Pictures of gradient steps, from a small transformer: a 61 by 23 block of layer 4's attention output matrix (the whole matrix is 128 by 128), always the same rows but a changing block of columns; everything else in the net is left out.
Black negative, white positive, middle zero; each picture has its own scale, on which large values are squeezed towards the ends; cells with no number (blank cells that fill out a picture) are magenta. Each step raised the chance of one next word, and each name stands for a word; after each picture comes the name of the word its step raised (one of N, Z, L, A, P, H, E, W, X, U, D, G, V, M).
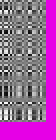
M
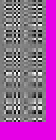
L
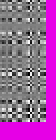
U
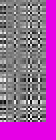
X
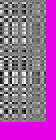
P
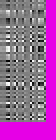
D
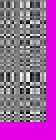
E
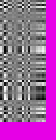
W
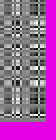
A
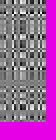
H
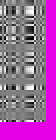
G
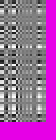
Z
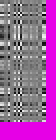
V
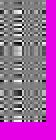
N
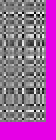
V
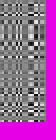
V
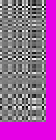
L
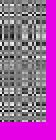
V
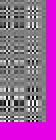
X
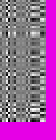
U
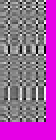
W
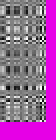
G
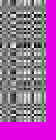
A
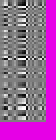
L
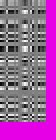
D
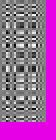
X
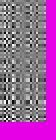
X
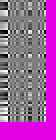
M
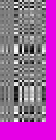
W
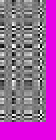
A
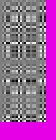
N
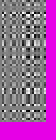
V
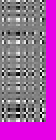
U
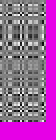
V
